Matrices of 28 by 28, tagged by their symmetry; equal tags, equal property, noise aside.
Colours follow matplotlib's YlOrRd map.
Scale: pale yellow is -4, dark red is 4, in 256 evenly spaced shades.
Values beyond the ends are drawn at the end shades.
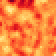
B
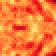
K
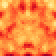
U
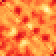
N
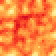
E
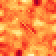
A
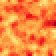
B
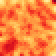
N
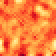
B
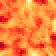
B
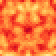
U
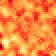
B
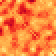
E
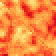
B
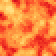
E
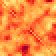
B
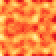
K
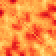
E
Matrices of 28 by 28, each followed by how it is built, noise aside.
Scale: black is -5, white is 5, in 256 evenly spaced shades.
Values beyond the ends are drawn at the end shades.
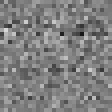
uneven rows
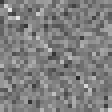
diagonal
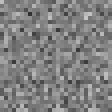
repeating columns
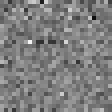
uneven rows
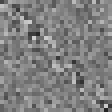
banded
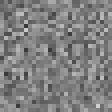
blocks
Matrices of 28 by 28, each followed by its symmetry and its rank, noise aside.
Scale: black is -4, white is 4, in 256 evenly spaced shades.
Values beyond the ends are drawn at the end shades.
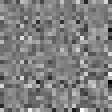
antisymmetric, rank four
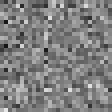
no symmetry, rank six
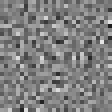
antisymmetric, rank six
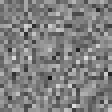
symmetric, rank eight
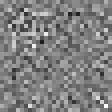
symmetric, rank eight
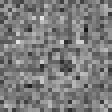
symmetric, rank eight
